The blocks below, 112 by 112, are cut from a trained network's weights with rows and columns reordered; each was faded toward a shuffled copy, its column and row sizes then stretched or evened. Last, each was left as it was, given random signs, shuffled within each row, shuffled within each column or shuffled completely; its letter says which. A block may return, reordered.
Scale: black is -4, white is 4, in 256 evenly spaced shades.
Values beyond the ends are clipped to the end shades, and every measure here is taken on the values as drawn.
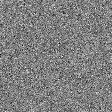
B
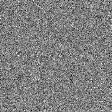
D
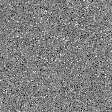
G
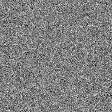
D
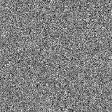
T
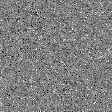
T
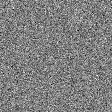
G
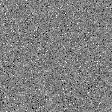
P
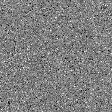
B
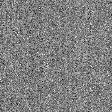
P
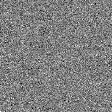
T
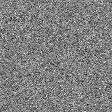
B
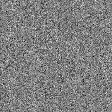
P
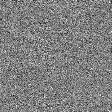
D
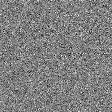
B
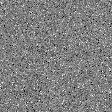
P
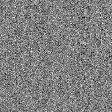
T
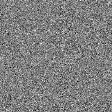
D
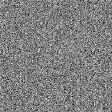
T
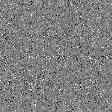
D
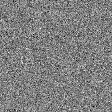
B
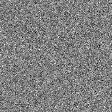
D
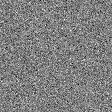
G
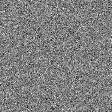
P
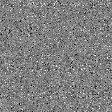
D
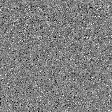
B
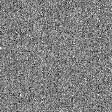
P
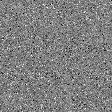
B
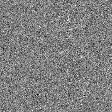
P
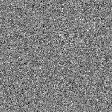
T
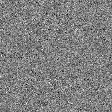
B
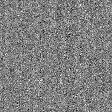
P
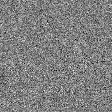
B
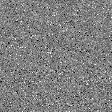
B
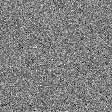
G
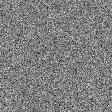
G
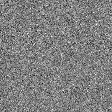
B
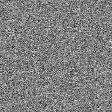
D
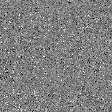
T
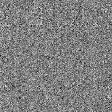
T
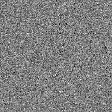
T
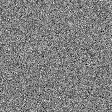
G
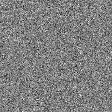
P
